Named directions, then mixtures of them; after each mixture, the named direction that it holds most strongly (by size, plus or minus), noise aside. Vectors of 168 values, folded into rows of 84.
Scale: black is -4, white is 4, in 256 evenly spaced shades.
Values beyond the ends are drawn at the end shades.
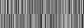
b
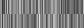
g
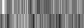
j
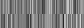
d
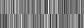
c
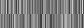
b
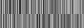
g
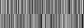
b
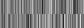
d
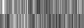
j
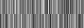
c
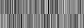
c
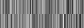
d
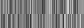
d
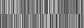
c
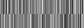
b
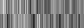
j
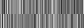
g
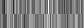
c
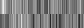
j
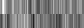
j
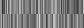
g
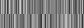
b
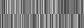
g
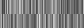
g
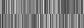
g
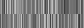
c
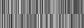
g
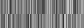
d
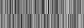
c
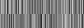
b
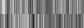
j
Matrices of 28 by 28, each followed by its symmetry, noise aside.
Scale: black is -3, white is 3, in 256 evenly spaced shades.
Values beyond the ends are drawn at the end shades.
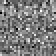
mirrored left to right.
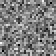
symmetric.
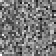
mirrored top to bottom.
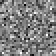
symmetric.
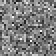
symmetric.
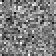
antisymmetric.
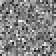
symmetric across the other diagonal.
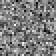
symmetric across the other diagonal.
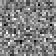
mirrored left to right.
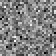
symmetric across the other diagonal.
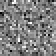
antisymmetric.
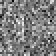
mirrored top to bottom.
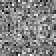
mirrored top to bottom.
